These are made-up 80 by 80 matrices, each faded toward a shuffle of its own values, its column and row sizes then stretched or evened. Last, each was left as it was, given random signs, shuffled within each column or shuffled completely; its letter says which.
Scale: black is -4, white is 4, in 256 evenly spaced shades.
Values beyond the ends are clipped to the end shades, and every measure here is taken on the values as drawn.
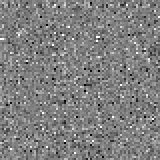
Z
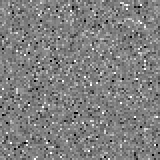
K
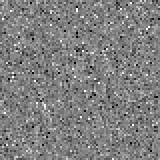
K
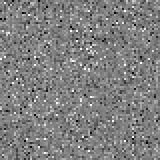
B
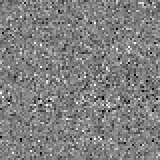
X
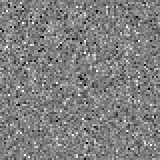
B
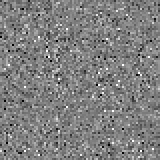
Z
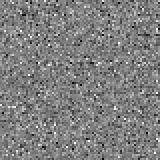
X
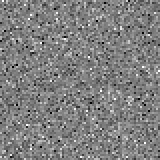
K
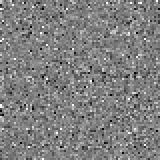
Z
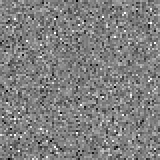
B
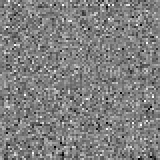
Z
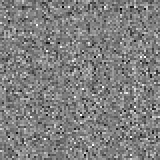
X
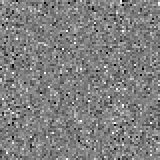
B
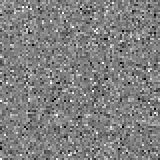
Z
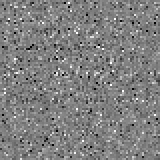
Z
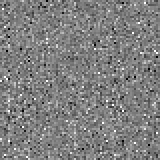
B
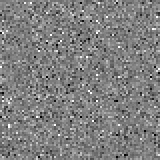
Z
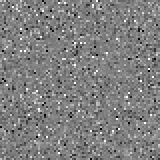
B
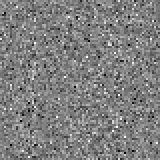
B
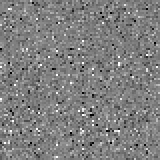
X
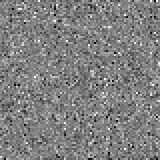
X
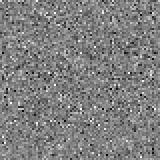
Z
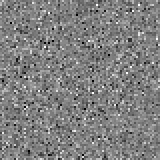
X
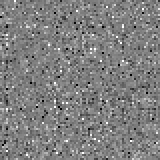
Z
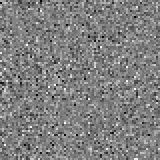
X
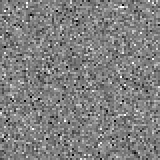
K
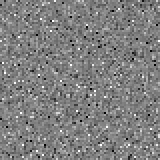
K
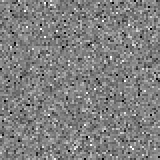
K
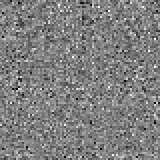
Z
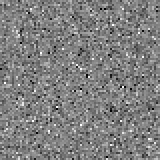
B
